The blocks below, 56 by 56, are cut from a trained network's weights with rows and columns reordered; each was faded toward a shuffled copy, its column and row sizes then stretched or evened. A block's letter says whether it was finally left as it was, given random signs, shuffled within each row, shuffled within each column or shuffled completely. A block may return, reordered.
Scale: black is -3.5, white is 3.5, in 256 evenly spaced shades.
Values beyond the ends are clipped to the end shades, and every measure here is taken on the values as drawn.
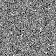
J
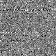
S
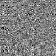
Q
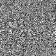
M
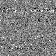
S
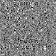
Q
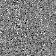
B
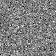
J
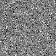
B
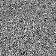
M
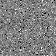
B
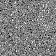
J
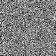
M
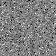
J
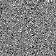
B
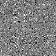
M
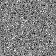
J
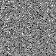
B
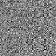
Q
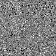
S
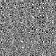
Q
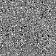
M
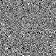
Q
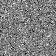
J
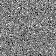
J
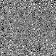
M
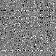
Q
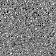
S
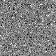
S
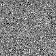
S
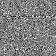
S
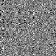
Q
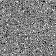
J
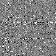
M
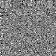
Q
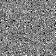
M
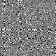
Q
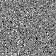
J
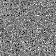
S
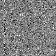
B
